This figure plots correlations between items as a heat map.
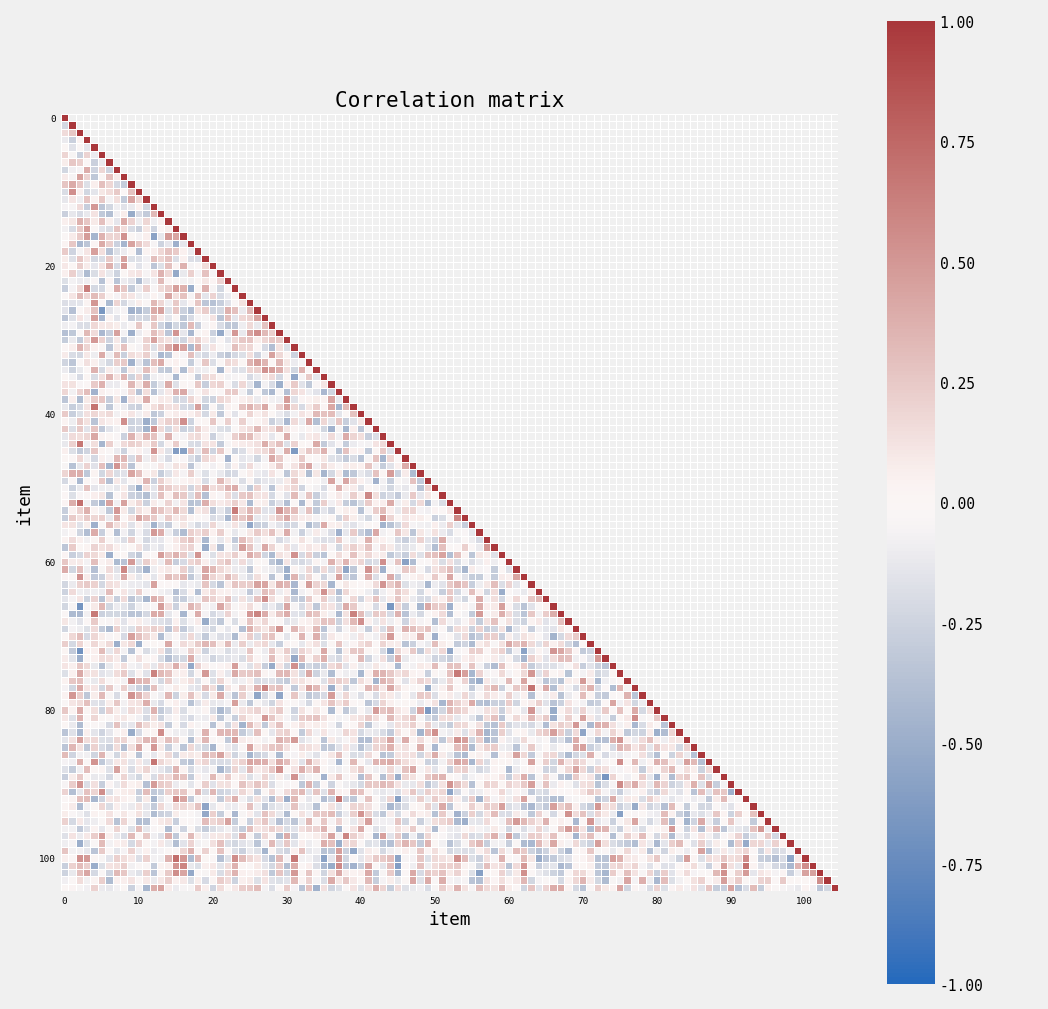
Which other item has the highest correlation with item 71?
95
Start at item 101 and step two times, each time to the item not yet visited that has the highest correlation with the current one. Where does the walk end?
37
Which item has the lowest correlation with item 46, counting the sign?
60
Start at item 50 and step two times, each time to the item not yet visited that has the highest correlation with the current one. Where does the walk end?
13
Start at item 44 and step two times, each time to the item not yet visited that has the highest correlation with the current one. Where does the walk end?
52
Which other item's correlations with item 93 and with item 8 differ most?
19
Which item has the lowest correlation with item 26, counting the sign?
5
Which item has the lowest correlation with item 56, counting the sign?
102
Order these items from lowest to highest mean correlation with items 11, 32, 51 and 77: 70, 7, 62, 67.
67, 62, 7, 70
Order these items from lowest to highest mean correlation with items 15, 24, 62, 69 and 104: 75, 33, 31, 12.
12, 33, 75, 31
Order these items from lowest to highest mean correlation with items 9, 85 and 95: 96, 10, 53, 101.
53, 96, 101, 10
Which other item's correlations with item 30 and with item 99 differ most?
39
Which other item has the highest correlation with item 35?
64
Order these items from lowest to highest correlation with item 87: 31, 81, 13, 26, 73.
73, 31, 13, 81, 26
